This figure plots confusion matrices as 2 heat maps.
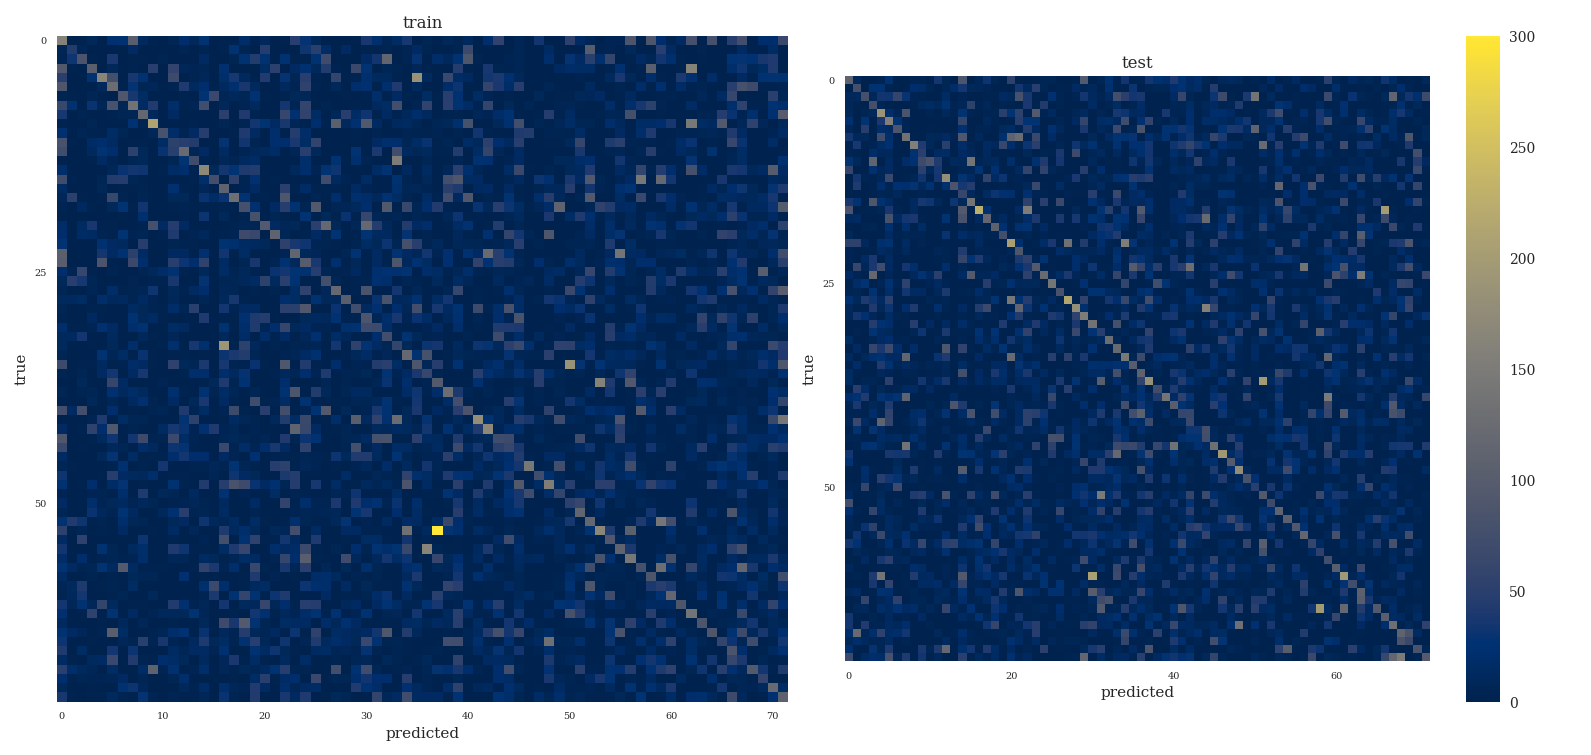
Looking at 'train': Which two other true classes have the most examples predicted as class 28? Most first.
56, 8
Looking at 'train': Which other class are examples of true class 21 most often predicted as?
48
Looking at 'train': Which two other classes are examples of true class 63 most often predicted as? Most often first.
18, 16
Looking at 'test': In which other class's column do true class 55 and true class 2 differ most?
50
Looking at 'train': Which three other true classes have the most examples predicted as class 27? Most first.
9, 68, 4
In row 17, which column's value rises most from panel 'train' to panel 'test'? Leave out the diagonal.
44
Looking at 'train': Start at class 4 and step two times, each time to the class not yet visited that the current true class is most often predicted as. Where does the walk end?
50
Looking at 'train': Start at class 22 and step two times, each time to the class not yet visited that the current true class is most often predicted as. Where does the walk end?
36
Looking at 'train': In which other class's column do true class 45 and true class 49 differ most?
46
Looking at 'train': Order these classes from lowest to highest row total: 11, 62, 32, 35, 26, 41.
32, 26, 62, 11, 35, 41
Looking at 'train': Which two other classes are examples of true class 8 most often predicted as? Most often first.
71, 56
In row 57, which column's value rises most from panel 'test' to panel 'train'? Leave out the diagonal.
59
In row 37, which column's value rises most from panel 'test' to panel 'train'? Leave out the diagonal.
53
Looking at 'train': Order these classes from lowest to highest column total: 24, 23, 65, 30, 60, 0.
65, 60, 23, 30, 24, 0
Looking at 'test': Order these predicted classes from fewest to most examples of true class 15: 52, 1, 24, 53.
52, 1, 24, 53
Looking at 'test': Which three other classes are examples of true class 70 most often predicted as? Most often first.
12, 54, 37
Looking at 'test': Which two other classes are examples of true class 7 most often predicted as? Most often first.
21, 20
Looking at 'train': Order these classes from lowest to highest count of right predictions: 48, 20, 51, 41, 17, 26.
26, 20, 51, 17, 48, 41
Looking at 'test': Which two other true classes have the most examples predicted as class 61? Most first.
65, 41
